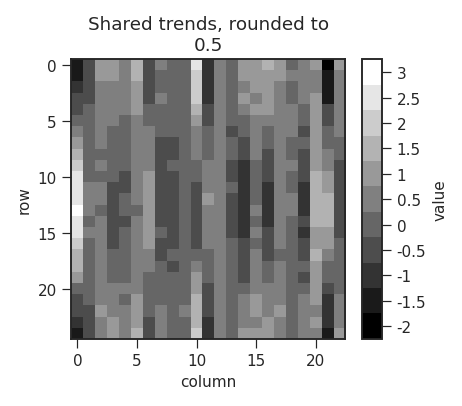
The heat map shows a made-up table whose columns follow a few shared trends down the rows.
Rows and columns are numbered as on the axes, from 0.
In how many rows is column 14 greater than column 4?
5
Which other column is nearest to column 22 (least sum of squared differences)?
3
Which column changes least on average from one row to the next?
12
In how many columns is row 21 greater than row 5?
5
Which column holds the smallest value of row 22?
21
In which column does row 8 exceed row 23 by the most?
0
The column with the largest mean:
20
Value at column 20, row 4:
1
